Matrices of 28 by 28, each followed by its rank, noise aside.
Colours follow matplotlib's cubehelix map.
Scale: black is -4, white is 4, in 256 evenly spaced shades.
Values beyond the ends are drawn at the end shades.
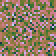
eight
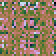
three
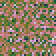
eight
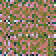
three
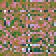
three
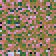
four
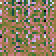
three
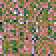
four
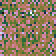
six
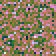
eight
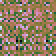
three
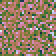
eight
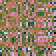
four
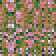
three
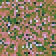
eight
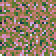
eight
